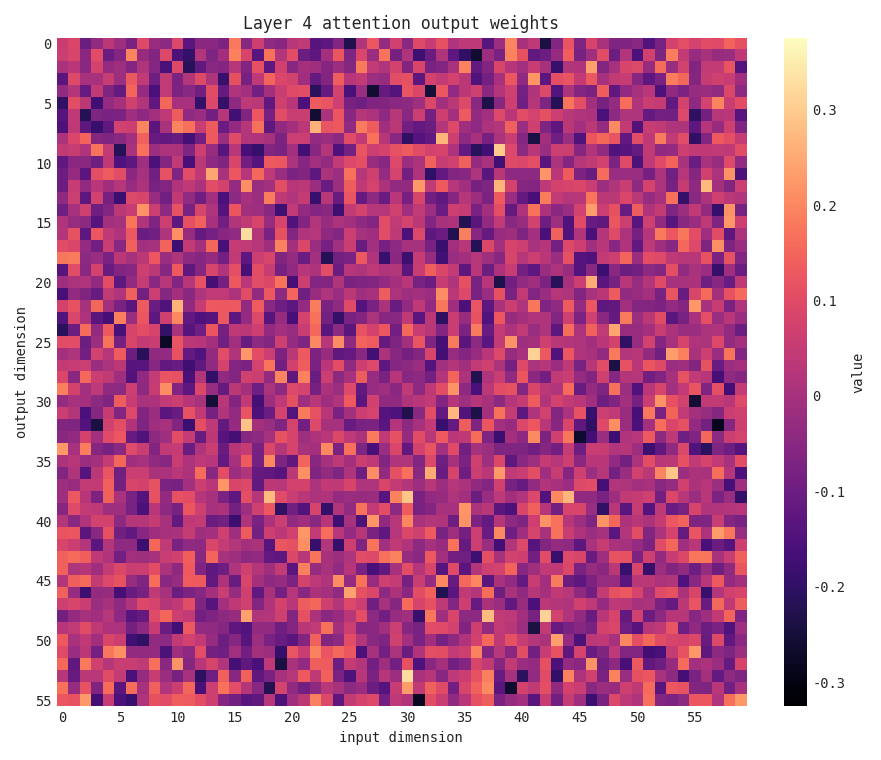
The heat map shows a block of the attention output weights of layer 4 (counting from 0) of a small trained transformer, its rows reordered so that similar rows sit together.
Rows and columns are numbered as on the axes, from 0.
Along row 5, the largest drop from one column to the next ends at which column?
14
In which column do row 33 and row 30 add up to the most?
41
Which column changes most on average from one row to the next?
10
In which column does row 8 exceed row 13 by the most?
33
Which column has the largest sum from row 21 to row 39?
44
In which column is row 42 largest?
21
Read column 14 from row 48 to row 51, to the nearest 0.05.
-0.05 -0.05 -0.1 -0.1
